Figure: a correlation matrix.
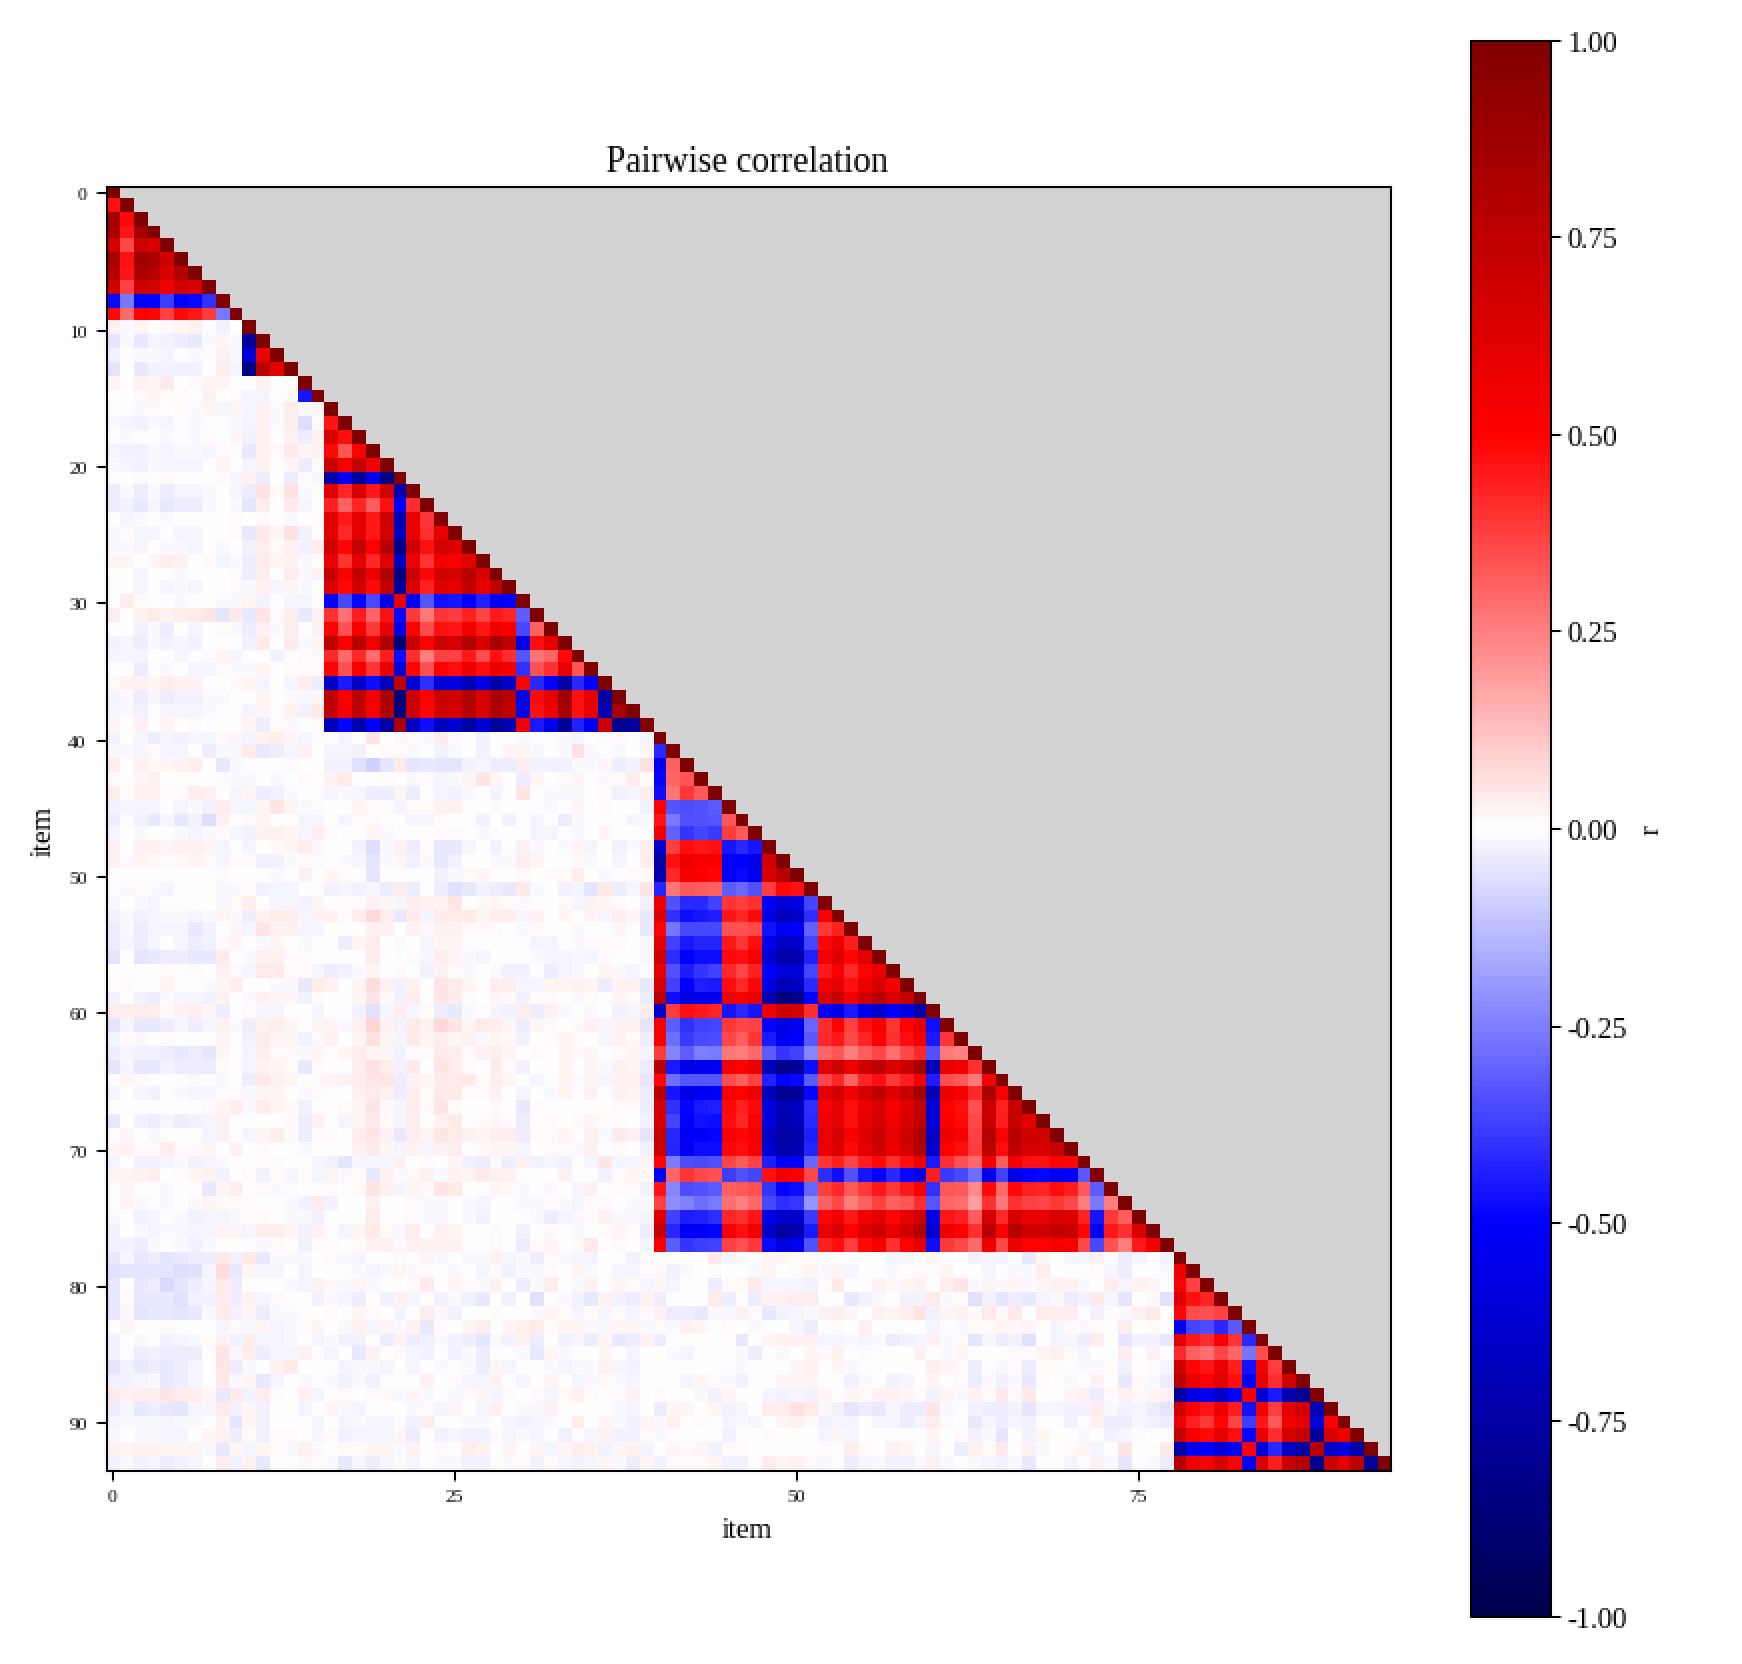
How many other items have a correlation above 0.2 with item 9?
8
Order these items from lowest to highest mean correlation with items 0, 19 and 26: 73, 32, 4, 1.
73, 1, 4, 32
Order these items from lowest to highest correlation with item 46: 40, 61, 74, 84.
84, 74, 61, 40
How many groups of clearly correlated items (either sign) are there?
6
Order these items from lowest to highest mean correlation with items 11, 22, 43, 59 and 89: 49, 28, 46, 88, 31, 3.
88, 49, 3, 46, 31, 28
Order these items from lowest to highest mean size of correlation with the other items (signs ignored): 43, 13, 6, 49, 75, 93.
13, 6, 93, 43, 75, 49
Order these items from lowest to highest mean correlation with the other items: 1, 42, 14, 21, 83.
21, 42, 83, 14, 1
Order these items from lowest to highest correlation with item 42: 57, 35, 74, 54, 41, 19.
57, 54, 74, 19, 35, 41
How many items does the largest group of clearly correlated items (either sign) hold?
38
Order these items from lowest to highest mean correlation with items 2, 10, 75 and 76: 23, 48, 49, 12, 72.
49, 48, 72, 12, 23
